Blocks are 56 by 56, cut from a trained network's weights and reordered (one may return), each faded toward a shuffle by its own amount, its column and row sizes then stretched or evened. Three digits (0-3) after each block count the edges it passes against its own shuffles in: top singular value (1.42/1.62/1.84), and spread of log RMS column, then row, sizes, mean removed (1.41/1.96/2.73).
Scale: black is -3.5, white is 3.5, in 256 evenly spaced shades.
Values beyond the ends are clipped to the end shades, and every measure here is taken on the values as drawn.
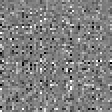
0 3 2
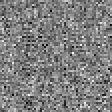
1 1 1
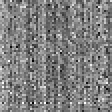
3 1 1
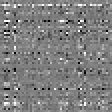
3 2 3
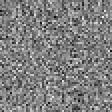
2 0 0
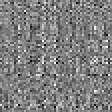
3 2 2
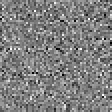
1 0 1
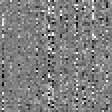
1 3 0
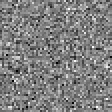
1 0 0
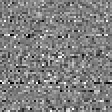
0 0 3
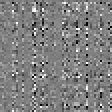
3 3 2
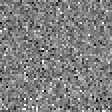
0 0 1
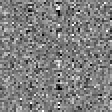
2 2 1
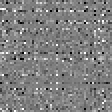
0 2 3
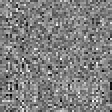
2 2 1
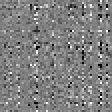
2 3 2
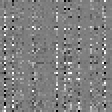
2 3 2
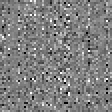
0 3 1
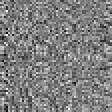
3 2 0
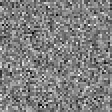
1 0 0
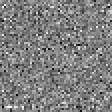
1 0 1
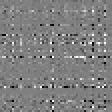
3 2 3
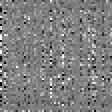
1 3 1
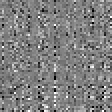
3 3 2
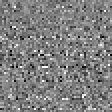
0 0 3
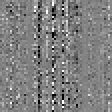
2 3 0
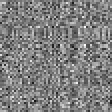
3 0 2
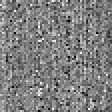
1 1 0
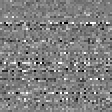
1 0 3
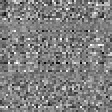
3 0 3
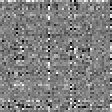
2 2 2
